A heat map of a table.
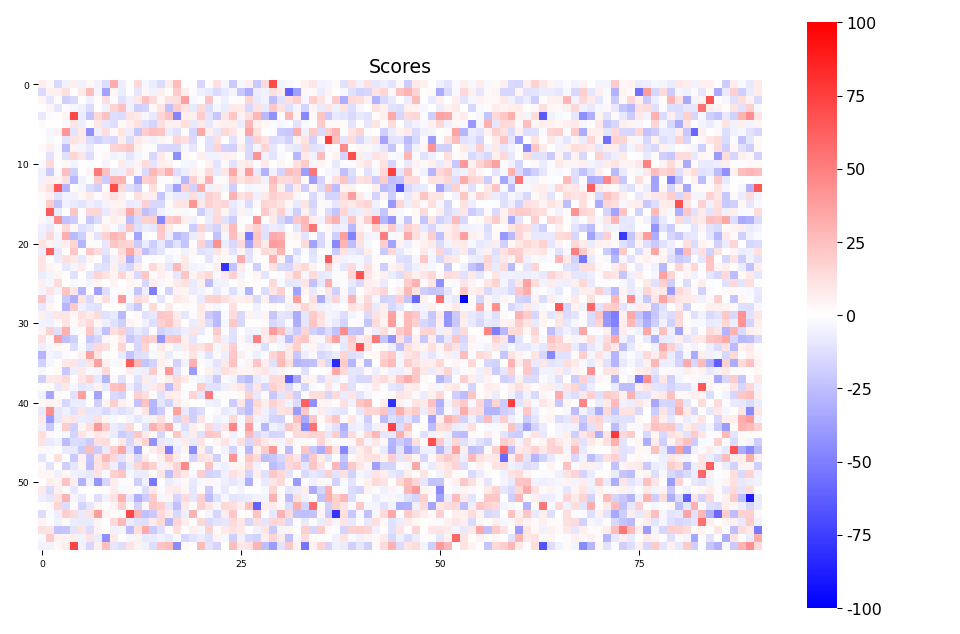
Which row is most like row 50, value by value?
26
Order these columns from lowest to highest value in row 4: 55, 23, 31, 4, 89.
55, 23, 31, 89, 4
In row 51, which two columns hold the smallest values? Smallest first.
50, 34
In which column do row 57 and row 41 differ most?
52
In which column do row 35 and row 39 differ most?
37
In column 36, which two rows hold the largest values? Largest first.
7, 22
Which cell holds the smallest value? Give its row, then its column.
27, 53
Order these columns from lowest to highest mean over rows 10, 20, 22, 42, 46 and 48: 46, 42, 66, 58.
46, 42, 66, 58
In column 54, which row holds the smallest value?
5
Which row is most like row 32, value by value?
17
